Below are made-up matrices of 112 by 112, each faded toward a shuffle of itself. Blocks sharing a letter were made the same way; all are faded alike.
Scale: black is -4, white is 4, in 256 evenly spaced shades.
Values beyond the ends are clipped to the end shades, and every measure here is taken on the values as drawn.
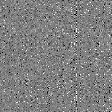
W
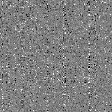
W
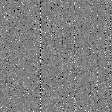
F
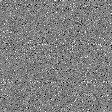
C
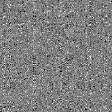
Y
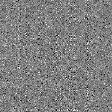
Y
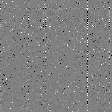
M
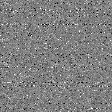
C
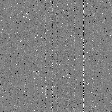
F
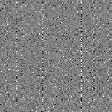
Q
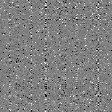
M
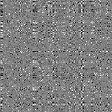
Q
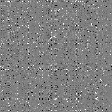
M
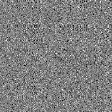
Y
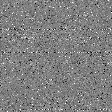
C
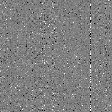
W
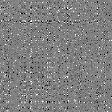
M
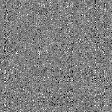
Y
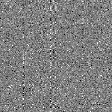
Y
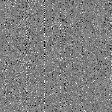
F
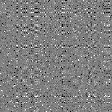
Q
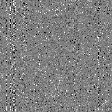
W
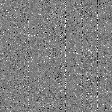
F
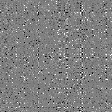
M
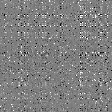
M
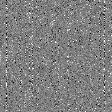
F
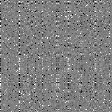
Q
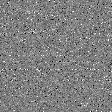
C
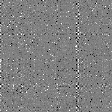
M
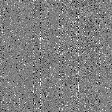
F
